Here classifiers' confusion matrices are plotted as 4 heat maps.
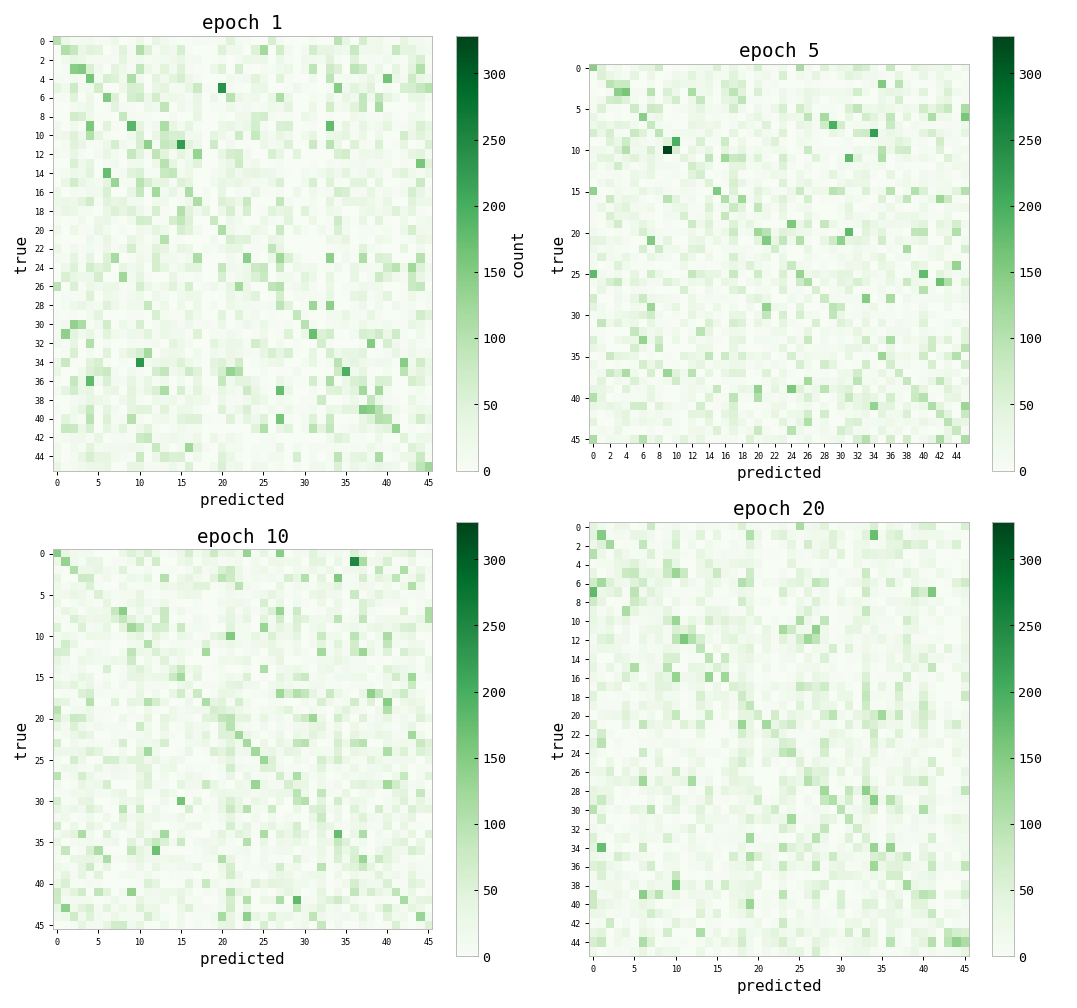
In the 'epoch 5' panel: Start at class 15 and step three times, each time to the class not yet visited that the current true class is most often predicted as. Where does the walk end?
40
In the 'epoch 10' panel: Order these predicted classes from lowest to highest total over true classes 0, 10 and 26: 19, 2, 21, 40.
2, 19, 40, 21
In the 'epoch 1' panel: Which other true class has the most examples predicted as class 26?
22
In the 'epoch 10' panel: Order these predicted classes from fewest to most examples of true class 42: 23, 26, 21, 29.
26, 21, 23, 29
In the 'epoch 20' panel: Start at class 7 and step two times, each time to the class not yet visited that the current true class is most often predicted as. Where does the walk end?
25
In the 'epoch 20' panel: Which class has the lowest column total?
42
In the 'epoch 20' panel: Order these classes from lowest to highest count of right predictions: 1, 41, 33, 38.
33, 41, 38, 1
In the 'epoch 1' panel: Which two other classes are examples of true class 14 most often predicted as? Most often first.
6, 13
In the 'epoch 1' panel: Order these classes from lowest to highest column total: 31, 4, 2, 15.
31, 15, 2, 4
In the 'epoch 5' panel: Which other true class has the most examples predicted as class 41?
6
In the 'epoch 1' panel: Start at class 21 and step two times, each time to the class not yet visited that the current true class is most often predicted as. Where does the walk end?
44
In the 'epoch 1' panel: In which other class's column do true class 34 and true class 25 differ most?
10
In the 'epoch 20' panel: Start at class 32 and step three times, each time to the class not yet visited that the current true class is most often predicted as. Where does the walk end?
19
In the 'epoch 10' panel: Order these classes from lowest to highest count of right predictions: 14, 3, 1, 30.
14, 3, 30, 1
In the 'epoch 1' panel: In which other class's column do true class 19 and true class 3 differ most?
2
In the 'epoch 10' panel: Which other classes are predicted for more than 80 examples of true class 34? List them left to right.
3, 13, 25, 37
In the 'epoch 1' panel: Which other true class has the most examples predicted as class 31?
28
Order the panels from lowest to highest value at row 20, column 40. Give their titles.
epoch 1, epoch 10, epoch 20, epoch 5
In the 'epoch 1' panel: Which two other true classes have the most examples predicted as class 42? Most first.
34, 35
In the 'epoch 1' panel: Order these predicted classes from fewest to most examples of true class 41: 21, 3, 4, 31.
21, 3, 4, 31
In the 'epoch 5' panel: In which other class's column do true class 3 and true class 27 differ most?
4
